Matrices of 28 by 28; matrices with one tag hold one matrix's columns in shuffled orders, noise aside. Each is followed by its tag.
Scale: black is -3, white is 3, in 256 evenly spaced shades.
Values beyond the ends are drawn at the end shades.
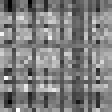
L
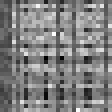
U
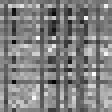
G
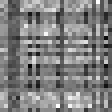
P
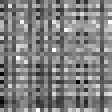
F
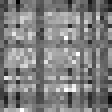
L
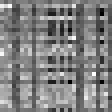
G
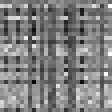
G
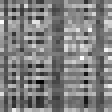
F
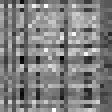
U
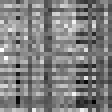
F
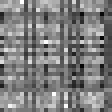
P
